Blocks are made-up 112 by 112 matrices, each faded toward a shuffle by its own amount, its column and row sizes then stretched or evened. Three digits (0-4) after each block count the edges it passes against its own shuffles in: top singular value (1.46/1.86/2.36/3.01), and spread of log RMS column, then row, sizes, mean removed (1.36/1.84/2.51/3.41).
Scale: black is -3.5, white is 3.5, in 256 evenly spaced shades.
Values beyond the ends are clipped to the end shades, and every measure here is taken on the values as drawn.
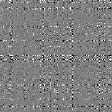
3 4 4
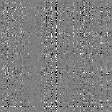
3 4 3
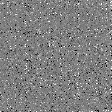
0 2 2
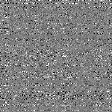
0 2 4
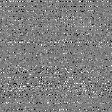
2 0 4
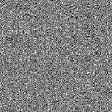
3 2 1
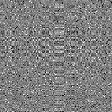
4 1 2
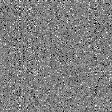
2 2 0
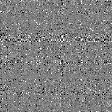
2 2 3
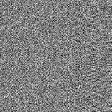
3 2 0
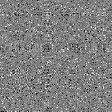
3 1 2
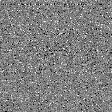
1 0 2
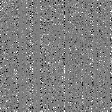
1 4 1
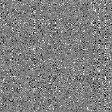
2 3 2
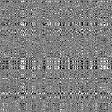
4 3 4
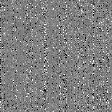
2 4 0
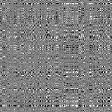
4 3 4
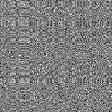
4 0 0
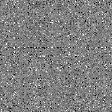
1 2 2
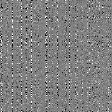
3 4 2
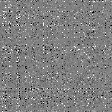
1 3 3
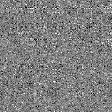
2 1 2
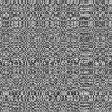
4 1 4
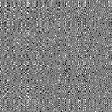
4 3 2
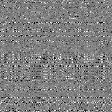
3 1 4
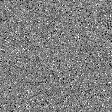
0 0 1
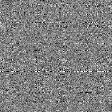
2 2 3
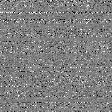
1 0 4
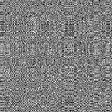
4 1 3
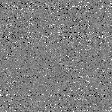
0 1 3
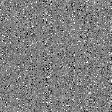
1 3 1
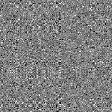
3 2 2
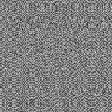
4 0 0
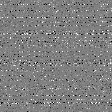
1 0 4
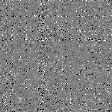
1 3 3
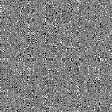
3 3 0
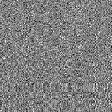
3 2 0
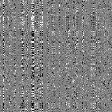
4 4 1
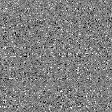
1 1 3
